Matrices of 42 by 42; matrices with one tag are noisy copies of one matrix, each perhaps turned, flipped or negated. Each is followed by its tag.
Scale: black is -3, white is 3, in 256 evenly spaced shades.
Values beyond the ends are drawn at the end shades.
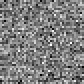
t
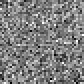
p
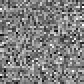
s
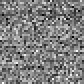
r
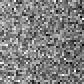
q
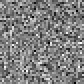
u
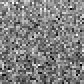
q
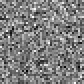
u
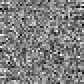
s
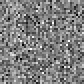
r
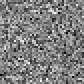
u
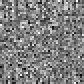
s
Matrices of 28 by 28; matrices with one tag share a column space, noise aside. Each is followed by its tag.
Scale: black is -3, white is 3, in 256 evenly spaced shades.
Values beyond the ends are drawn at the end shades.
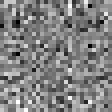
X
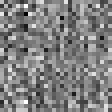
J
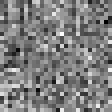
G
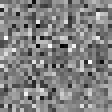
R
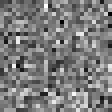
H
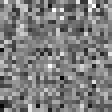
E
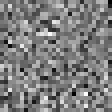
H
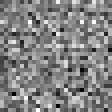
H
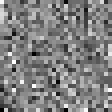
G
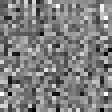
G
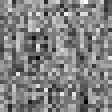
J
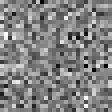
R
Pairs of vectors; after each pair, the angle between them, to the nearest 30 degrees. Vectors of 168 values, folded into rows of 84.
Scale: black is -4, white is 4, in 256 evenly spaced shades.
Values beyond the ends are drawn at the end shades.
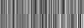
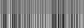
90 degrees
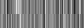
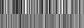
120 degrees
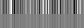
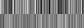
90 degrees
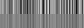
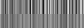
60 degrees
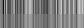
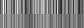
150 degrees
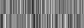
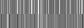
90 degrees
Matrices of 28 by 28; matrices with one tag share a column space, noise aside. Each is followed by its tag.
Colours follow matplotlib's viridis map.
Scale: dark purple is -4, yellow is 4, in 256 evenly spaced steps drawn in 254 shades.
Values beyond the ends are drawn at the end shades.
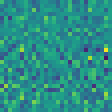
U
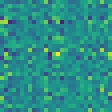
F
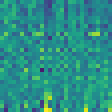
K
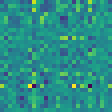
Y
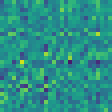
U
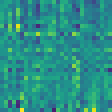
K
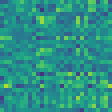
Y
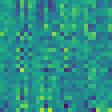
K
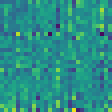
K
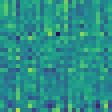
K
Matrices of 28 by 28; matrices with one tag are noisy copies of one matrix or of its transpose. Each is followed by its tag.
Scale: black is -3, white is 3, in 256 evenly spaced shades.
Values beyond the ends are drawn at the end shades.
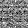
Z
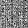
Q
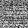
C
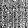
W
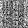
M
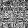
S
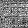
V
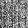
W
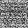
M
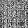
V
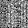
C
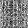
M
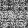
S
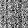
Z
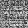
C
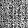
W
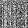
V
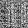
C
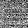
W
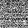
W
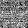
S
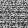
Q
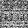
C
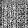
V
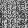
V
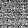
W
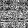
S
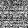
C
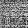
V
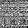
V
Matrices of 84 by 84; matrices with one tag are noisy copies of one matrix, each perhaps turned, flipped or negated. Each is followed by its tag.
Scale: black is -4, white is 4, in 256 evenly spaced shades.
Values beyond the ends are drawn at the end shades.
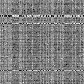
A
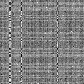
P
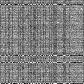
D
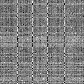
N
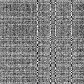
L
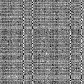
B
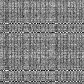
B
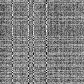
L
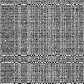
D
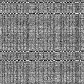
B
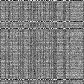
D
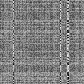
A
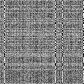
D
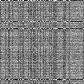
D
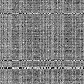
A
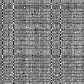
B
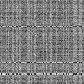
P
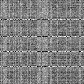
N
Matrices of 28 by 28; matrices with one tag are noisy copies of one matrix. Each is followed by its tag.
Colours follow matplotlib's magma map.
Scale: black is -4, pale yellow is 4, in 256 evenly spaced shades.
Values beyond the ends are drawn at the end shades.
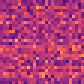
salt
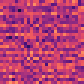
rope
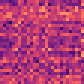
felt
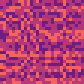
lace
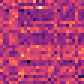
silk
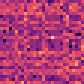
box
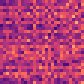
salt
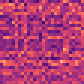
box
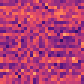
felt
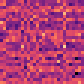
lace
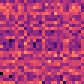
box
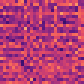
rope
